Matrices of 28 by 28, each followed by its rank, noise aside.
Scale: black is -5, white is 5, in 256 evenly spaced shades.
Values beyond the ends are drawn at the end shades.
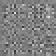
four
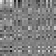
two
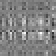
two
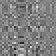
three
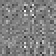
four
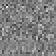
six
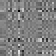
two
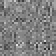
six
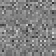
four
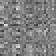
four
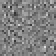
six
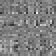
four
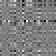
two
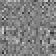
six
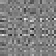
three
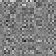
four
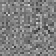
six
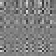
two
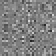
six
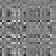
two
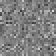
six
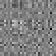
three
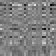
two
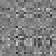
three
